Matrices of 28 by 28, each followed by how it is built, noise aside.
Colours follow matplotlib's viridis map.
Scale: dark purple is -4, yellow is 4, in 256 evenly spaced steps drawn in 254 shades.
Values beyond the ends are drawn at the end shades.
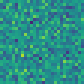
repeating rows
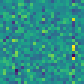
uneven columns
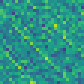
Toeplitz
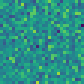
noise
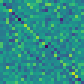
diagonal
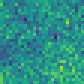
smooth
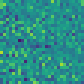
lower triangular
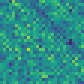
Toeplitz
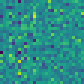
uneven columns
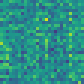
blocks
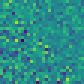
lower triangular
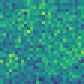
smooth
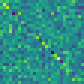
diagonal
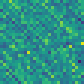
Toeplitz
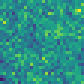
smooth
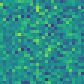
repeating rows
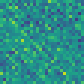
Toeplitz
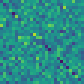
diagonal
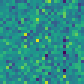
uneven columns
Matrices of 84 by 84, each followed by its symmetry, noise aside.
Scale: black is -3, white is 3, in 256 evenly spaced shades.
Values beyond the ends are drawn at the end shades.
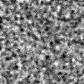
antisymmetric.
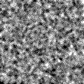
antisymmetric.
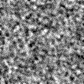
antisymmetric.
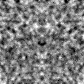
mirrored left to right.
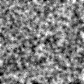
antisymmetric.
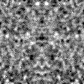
mirrored left to right.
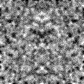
mirrored left to right.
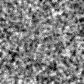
antisymmetric.
